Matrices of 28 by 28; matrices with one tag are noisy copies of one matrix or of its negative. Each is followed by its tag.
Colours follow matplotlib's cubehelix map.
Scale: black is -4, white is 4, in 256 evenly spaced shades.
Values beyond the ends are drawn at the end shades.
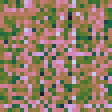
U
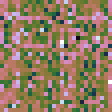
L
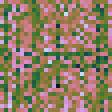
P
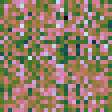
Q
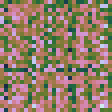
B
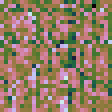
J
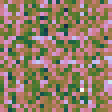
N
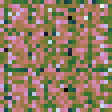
B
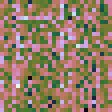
L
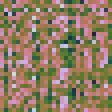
J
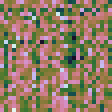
J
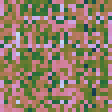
L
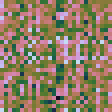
Q
